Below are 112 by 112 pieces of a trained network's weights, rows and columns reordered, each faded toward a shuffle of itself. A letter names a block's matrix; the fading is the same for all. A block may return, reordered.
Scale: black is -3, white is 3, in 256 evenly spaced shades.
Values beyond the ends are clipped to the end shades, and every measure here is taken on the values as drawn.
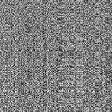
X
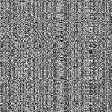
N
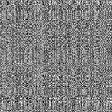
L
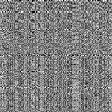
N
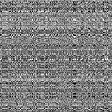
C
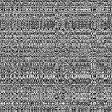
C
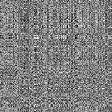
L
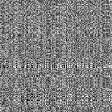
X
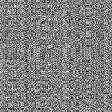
L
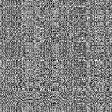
L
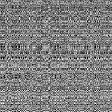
C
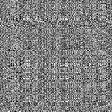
L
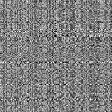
N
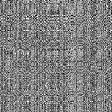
N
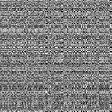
C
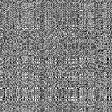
L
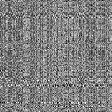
N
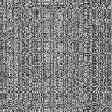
N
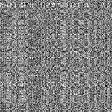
L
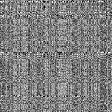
N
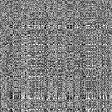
L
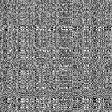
L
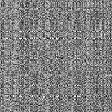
X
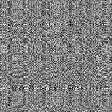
L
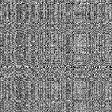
N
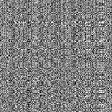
L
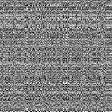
C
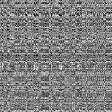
C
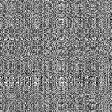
X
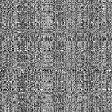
N
